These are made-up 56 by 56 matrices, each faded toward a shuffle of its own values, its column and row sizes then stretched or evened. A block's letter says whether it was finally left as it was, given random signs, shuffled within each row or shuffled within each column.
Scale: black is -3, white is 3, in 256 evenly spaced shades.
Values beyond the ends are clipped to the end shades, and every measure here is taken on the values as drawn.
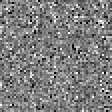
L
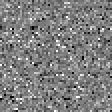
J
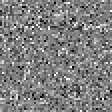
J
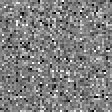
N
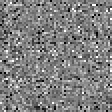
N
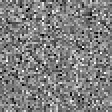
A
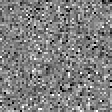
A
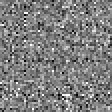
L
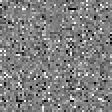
L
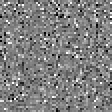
N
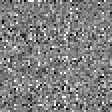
L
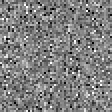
A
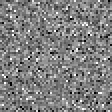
J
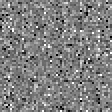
A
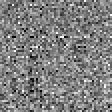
N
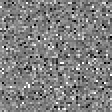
J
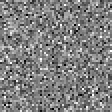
A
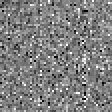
A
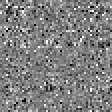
N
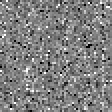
A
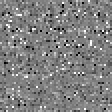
J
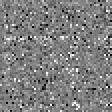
L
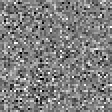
L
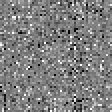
N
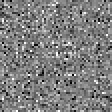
L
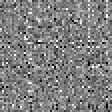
N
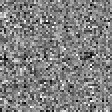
L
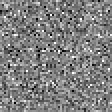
J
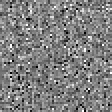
A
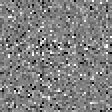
L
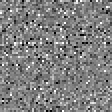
J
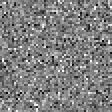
J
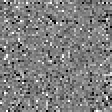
L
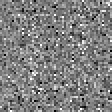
A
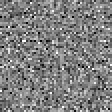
J
